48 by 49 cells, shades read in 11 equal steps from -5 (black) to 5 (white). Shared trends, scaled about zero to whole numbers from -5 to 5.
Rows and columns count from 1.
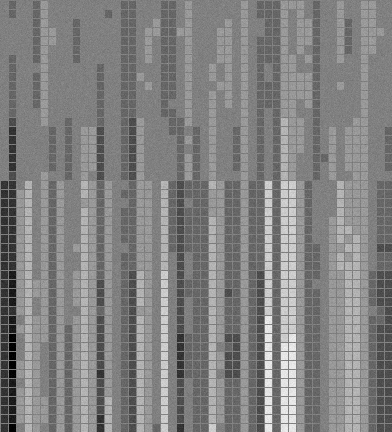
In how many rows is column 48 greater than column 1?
29
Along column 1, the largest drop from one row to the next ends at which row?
21
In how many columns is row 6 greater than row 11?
6
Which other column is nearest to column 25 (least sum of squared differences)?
7
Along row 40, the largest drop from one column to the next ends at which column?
35
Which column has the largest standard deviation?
34
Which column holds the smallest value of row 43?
2
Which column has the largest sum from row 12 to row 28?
36
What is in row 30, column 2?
-3
